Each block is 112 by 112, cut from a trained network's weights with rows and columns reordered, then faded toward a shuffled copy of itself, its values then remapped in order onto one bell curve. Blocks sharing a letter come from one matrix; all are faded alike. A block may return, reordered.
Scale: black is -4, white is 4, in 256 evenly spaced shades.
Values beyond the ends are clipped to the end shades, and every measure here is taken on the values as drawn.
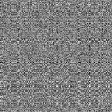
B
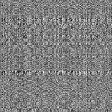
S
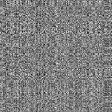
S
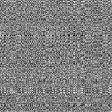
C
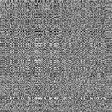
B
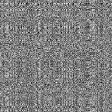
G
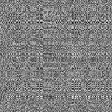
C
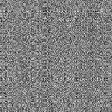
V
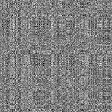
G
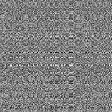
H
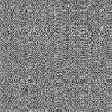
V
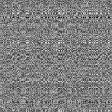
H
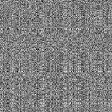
G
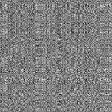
V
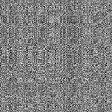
S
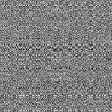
C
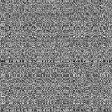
B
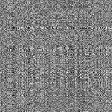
S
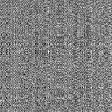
S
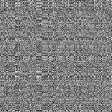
B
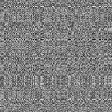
C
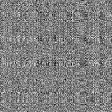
S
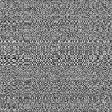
H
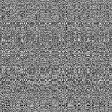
B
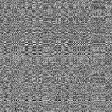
H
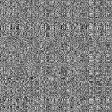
G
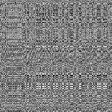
C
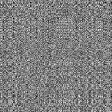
S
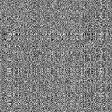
G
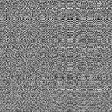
C
